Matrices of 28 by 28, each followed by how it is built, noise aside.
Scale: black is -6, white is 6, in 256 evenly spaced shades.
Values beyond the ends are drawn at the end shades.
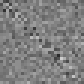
banded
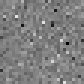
sparse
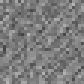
Hankel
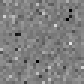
sparse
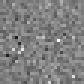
sparse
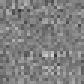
low rank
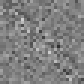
banded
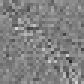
banded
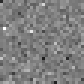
sparse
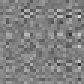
low rank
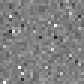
sparse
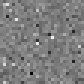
sparse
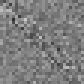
banded
